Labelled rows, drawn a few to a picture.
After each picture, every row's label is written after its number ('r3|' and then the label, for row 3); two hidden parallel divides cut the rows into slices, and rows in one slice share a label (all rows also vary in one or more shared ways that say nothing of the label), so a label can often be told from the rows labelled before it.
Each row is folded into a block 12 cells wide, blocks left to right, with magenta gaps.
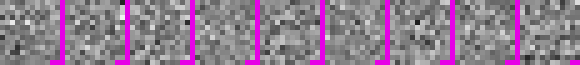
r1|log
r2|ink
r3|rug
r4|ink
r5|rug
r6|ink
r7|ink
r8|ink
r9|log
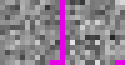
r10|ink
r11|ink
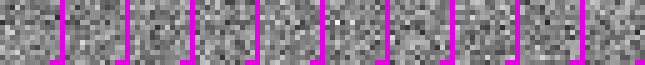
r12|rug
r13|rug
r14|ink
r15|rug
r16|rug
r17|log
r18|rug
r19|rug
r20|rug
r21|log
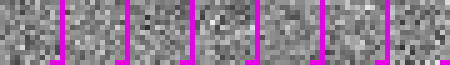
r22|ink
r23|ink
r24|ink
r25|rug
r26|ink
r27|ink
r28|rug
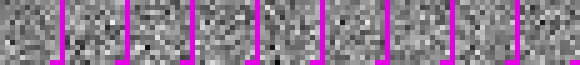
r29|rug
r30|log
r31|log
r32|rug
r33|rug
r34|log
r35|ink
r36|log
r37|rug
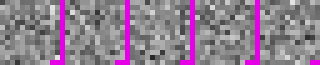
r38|ink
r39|rug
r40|log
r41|rug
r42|ink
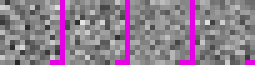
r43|rug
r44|rug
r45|ink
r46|log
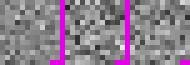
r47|ink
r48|rug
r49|ink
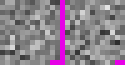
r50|log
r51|log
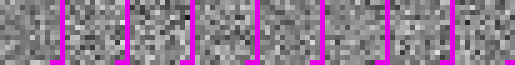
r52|ink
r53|log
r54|rug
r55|log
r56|rug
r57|ink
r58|log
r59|rug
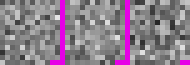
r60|log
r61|log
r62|rug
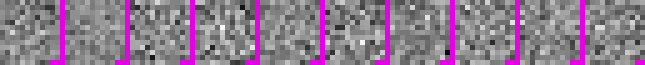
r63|rug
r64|ink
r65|log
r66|log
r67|ink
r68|rug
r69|ink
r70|log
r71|log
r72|log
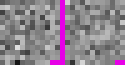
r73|rug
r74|ink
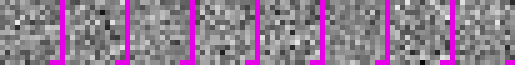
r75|rug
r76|ink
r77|ink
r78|rug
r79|rug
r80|ink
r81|rug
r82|log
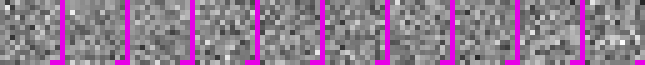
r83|rug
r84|ink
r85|ink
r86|log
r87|rug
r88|log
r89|log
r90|log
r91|rug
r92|ink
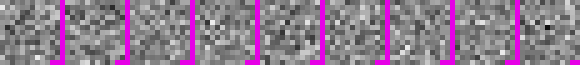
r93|log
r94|rug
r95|log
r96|rug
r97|ink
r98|log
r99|rug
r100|log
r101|log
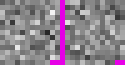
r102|rug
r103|log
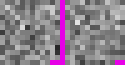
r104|ink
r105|ink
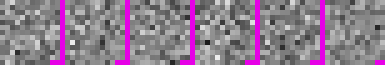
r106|rug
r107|ink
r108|ink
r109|rug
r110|ink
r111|ink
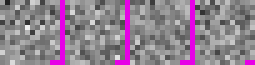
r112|rug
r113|ink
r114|ink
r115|rug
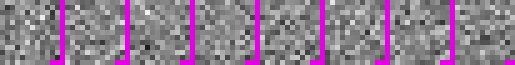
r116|log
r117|log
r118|log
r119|log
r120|ink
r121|log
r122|rug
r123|log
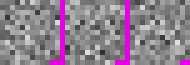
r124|ink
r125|log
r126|ink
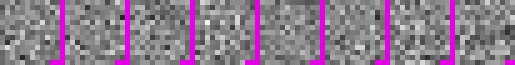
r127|ink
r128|ink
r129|ink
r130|log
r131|ink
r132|log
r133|log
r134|log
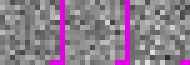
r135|ink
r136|ink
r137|log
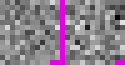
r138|rug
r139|log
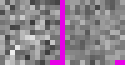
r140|rug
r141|ink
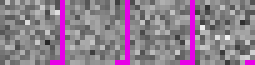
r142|log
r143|ink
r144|log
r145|rug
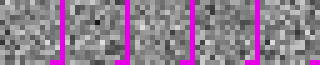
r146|log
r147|ink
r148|log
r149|rug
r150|log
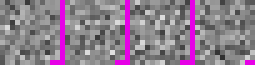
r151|rug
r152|log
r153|log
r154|rug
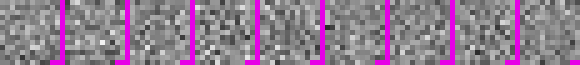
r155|log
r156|ink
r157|rug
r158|rug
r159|rug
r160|log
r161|rug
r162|rug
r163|ink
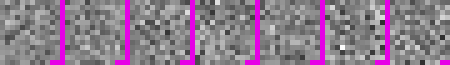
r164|ink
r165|ink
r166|log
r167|rug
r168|ink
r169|rug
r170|rug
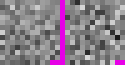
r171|log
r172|rug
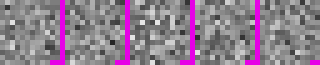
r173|log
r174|ink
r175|log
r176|log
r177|ink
